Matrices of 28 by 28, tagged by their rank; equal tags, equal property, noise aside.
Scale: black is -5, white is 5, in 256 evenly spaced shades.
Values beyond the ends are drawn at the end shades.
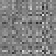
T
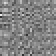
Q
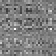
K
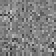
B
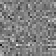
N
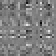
Q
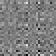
T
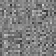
B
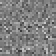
B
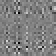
T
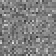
N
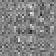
K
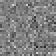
N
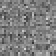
N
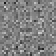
B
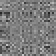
Q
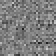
B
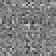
N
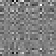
T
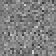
B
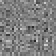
N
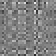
T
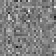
B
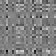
T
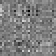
Q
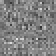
B
